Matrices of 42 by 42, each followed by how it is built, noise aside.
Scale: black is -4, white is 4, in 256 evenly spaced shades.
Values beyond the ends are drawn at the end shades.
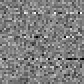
uneven rows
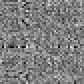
low rank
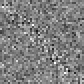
banded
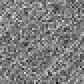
Hankel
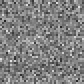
repeating columns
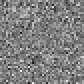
low rank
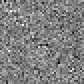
banded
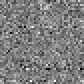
uneven rows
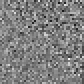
upper triangular
